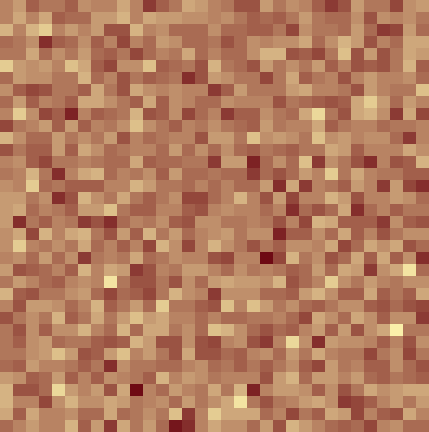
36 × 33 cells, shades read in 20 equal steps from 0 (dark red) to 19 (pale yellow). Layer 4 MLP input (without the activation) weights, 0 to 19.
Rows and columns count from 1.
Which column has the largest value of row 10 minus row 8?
2
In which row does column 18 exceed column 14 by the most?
36
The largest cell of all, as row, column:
28, 31
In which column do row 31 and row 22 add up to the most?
23
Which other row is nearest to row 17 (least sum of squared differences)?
18
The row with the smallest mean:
19
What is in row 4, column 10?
5
